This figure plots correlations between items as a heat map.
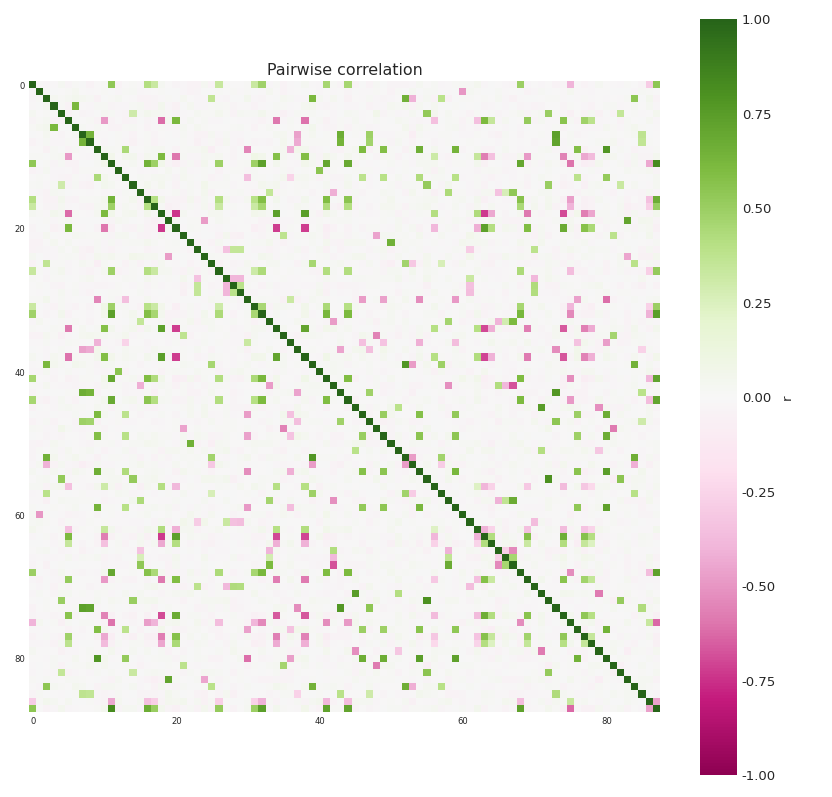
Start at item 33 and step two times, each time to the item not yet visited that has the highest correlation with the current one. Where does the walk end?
58
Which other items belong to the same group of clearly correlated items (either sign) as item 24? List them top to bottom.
19, 83
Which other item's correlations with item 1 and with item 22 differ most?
50
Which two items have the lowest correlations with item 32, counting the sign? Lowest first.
75, 86
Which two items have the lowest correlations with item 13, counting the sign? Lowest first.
30, 36
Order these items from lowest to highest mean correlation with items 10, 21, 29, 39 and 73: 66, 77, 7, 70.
77, 66, 70, 7
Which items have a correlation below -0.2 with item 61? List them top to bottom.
23, 28, 29, 70
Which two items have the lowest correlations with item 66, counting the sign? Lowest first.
42, 65
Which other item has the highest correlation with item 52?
39
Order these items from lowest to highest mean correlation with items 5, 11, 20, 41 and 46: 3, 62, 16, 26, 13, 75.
75, 62, 3, 13, 26, 16
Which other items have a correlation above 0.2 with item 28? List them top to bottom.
23, 29, 70
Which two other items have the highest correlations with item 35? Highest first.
81, 21
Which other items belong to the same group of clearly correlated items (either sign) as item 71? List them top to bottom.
45, 51, 79
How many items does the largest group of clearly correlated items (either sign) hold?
14
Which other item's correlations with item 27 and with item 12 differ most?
40
